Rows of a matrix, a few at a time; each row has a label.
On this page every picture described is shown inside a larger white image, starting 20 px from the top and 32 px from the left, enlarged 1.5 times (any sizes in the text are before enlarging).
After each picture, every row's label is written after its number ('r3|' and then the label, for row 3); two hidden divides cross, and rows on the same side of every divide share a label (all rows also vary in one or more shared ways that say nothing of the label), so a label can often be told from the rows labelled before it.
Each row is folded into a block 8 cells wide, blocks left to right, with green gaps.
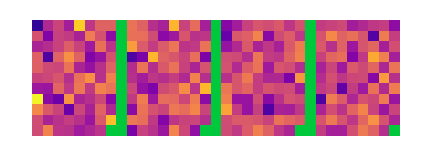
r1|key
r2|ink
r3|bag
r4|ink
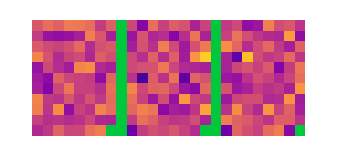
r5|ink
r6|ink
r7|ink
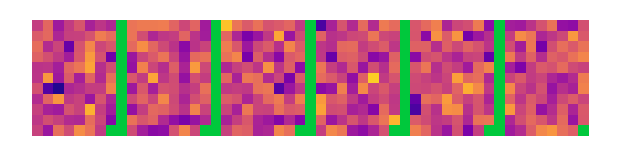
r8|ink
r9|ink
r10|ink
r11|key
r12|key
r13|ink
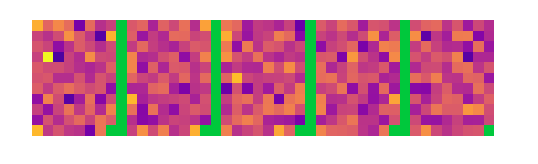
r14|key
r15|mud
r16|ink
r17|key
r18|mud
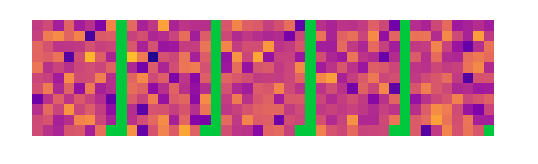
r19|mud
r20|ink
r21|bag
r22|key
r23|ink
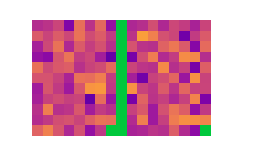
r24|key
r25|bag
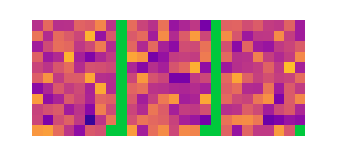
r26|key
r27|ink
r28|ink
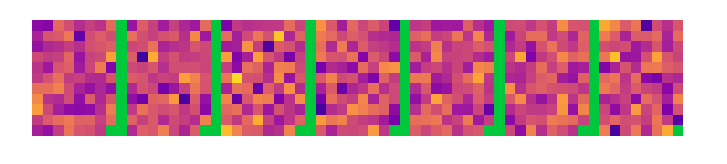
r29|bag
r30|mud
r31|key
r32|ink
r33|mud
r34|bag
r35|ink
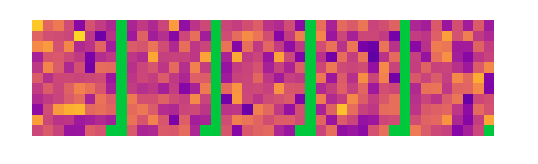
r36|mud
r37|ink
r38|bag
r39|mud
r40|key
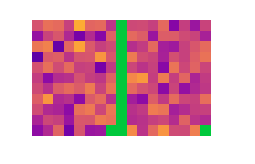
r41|bag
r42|mud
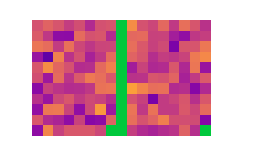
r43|mud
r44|ink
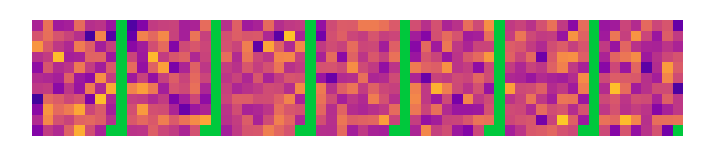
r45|ink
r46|key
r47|ink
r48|bag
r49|key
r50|ink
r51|bag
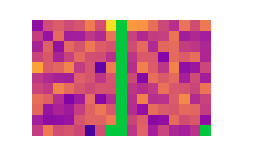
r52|key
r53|mud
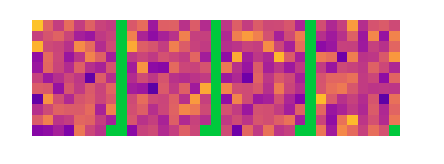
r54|ink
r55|ink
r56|bag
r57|bag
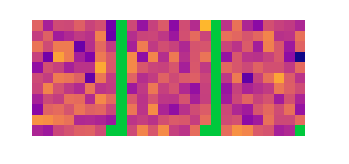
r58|ink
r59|mud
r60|key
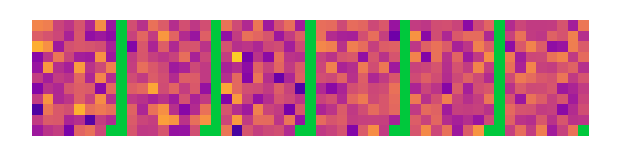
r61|ink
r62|key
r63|bag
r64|ink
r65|mud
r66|mud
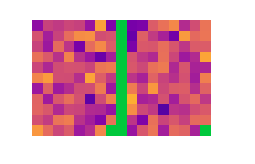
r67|key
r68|bag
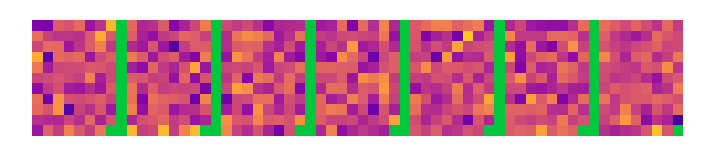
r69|mud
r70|mud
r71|key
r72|key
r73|bag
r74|mud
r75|ink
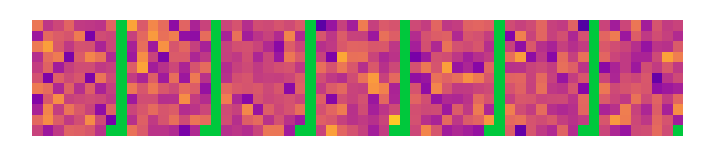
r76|ink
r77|key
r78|ink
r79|key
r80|key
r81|bag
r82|ink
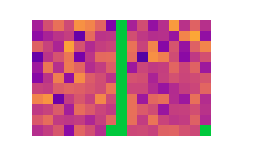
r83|bag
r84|ink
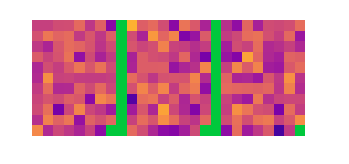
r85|bag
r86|key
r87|key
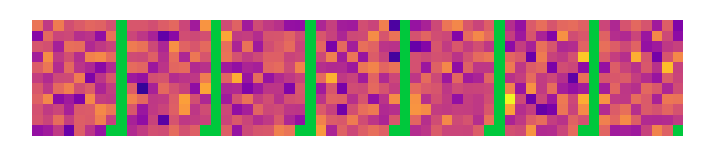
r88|bag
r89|ink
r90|ink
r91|bag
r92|bag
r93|bag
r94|ink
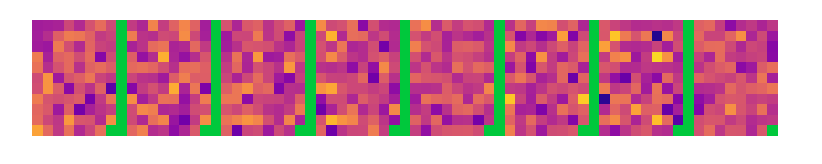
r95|key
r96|key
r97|bag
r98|ink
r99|ink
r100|bag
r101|ink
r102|mud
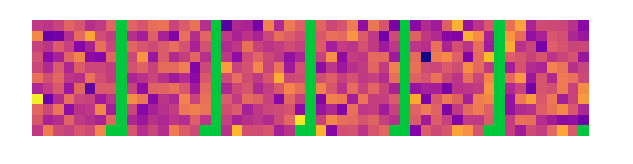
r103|mud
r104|bag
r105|key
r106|bag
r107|ink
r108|ink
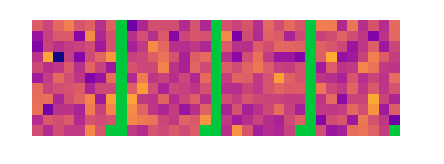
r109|bag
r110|bag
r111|key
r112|ink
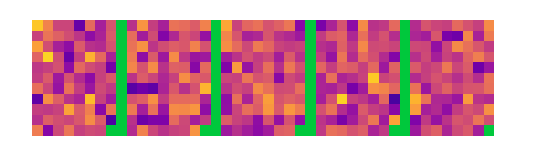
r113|ink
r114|mud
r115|ink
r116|key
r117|bag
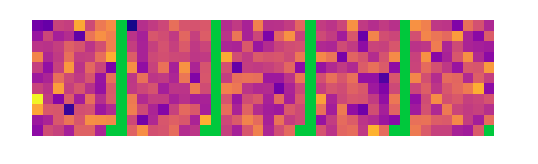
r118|bag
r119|key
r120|ink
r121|ink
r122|key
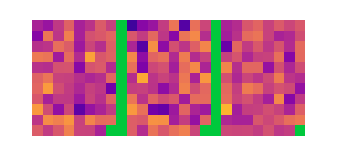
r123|bag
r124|bag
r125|key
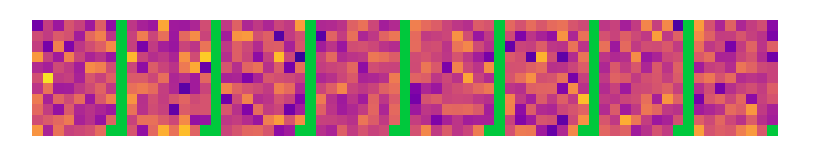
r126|bag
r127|ink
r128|key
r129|bag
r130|mud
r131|key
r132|bag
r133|ink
